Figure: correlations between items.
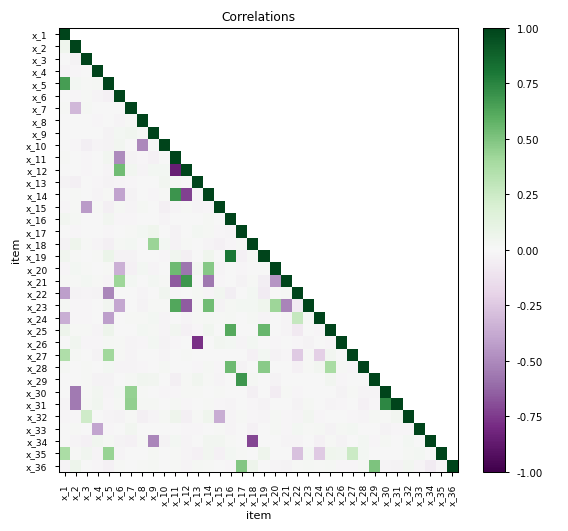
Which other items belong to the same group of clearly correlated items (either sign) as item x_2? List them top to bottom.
x_7, x_30, x_31
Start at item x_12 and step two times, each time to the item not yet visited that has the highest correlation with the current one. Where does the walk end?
x_6
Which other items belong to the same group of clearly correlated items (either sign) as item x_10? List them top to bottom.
x_8
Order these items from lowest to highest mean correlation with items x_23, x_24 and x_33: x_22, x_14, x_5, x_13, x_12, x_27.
x_12, x_5, x_27, x_13, x_22, x_14
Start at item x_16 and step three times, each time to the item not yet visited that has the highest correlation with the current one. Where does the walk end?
x_28
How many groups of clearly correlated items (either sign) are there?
10
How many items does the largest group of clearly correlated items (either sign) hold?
7
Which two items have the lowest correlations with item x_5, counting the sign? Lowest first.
x_22, x_24
